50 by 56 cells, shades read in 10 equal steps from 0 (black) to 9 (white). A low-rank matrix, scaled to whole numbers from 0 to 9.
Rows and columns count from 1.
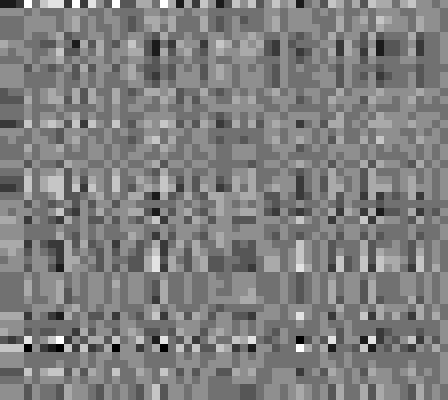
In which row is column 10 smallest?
6
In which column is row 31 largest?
38
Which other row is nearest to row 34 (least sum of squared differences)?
33
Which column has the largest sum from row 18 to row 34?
20
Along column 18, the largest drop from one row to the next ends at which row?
44
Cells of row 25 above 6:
1
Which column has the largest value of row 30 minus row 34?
8
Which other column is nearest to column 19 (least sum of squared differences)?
22
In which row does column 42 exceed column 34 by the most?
43
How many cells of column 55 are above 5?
3
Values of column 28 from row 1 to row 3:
1 4 3
